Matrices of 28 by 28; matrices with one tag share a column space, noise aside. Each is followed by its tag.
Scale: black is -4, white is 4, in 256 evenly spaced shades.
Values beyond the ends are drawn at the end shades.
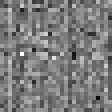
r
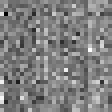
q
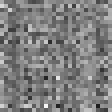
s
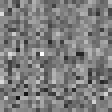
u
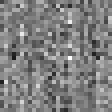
r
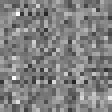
q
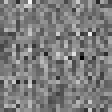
r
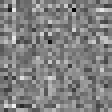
s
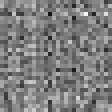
q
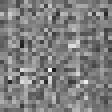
q
